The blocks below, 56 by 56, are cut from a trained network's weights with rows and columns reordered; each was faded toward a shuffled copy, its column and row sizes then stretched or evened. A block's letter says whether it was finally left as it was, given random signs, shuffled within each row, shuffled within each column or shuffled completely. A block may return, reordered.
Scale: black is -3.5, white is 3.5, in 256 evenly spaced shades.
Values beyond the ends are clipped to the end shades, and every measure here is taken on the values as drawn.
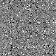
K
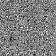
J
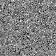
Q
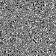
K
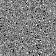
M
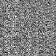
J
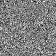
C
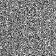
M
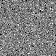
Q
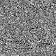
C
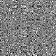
J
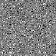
J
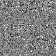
C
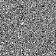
K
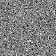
M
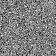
Q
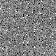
M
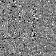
K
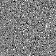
M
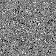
C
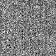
M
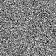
Q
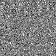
C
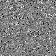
C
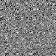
J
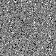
M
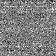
C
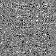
K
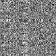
J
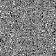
M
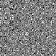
J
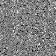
M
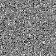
K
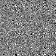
K
